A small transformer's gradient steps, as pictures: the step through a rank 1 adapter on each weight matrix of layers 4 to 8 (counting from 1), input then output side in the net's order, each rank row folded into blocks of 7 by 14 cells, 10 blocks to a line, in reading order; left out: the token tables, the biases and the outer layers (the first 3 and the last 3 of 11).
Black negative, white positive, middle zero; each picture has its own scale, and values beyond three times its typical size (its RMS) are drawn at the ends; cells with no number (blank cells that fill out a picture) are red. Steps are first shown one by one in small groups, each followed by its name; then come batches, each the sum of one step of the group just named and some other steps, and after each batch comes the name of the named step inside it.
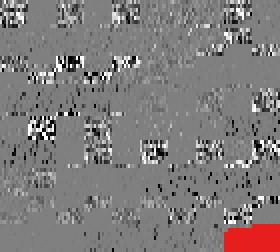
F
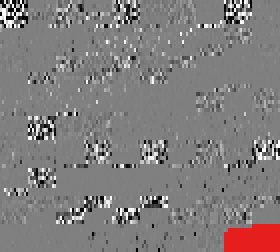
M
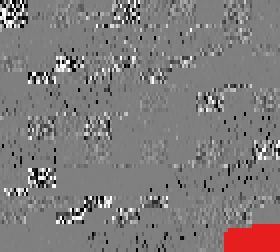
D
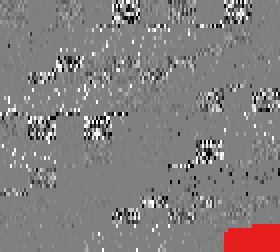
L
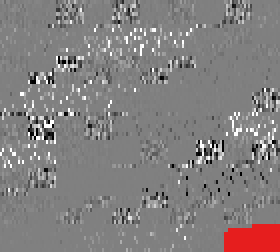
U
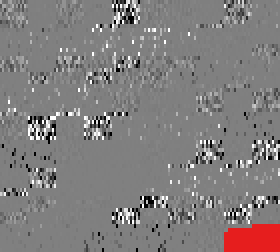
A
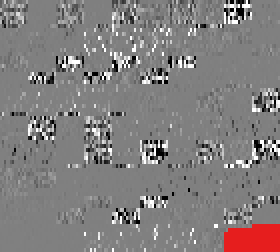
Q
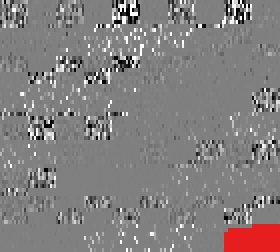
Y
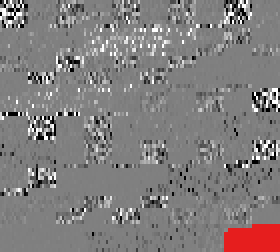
M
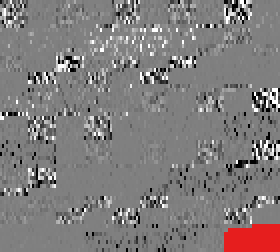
D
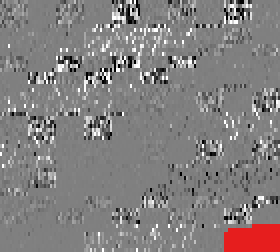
Y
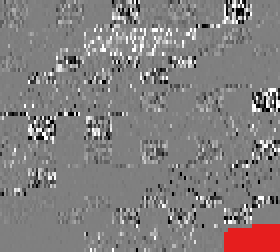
Y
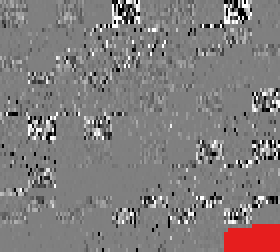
A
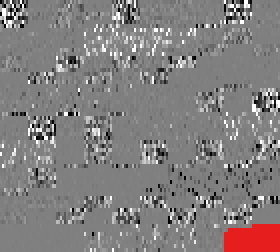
M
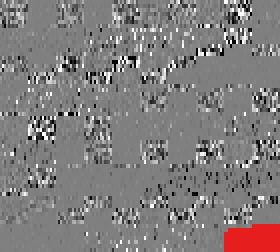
F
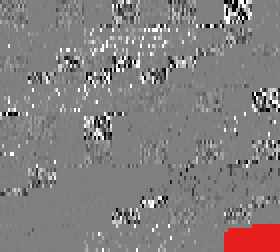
L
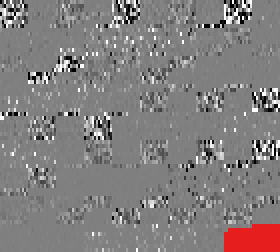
L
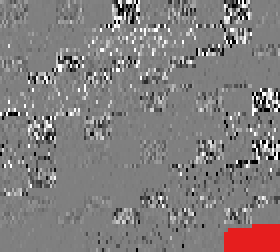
U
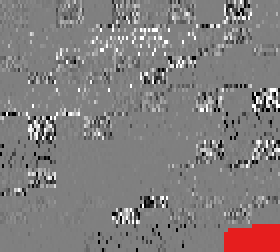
A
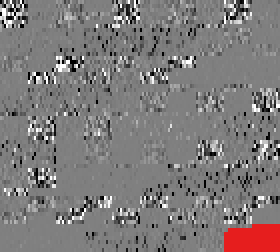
D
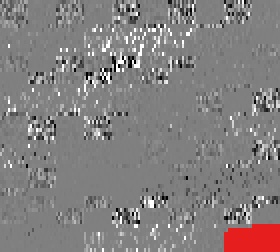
Y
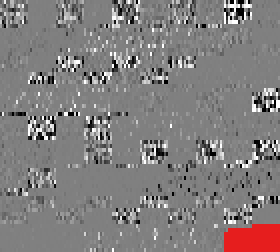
Q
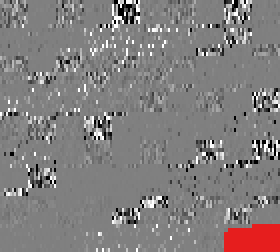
L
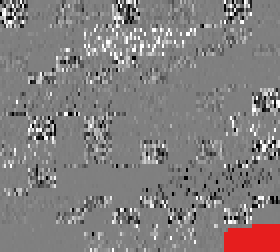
M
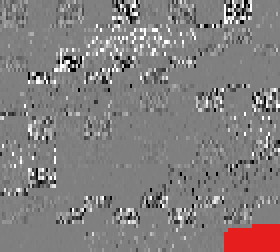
Y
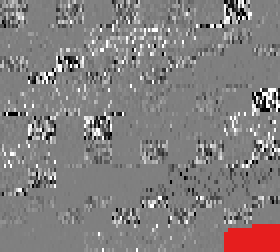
U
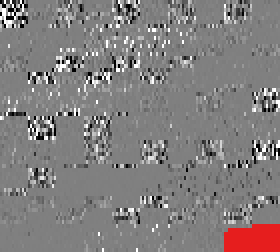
M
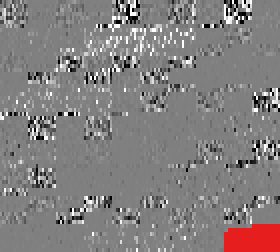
Y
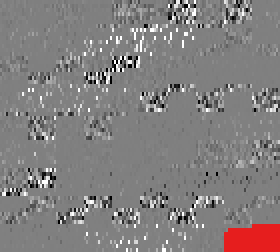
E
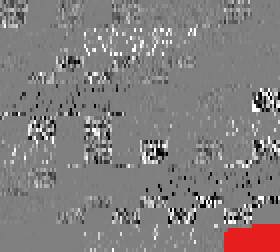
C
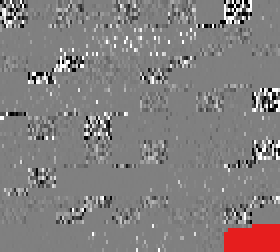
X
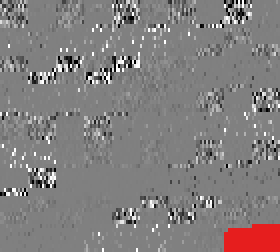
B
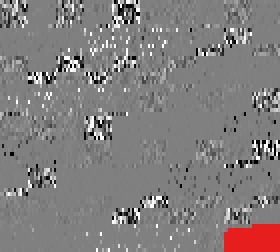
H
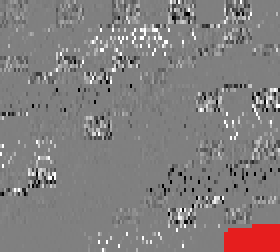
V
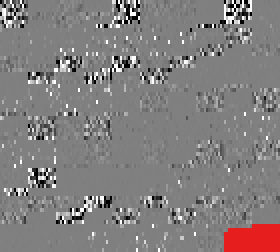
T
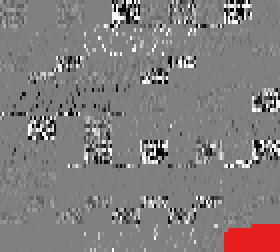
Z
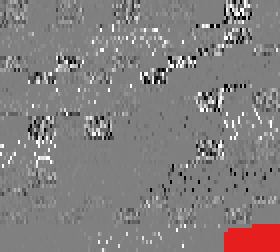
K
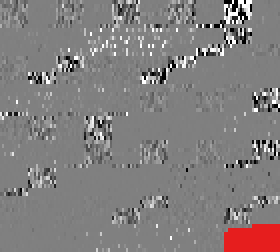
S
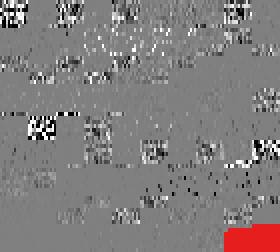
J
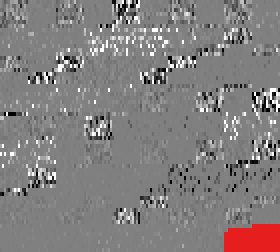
K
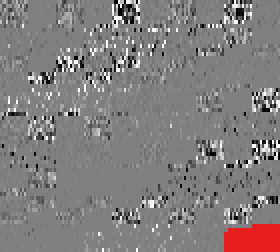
H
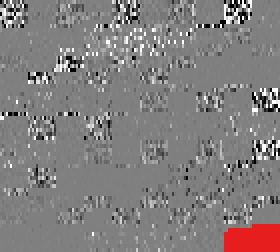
X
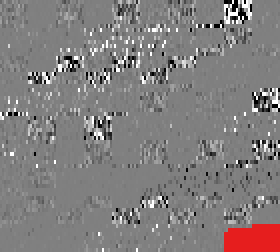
S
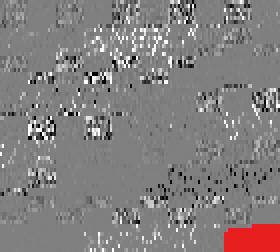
V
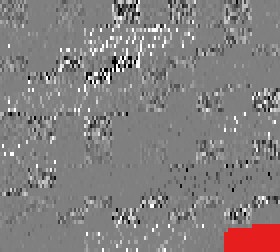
E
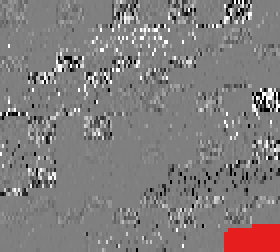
V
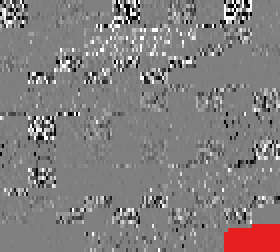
T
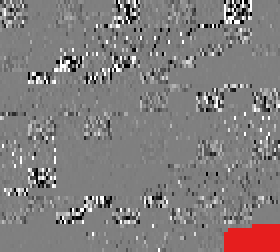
T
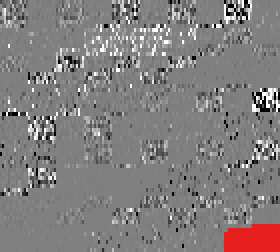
C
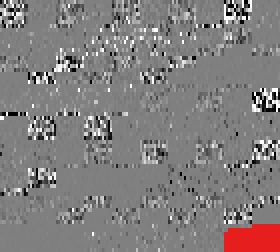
X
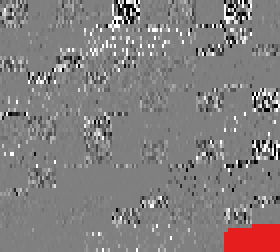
H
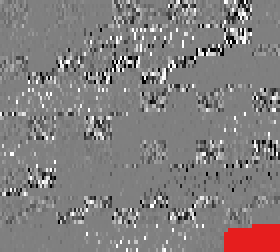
E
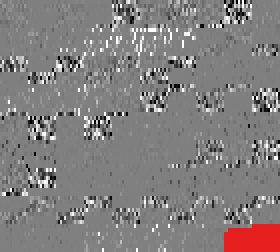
E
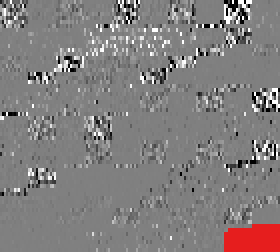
S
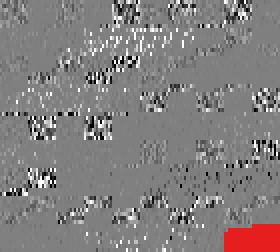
E
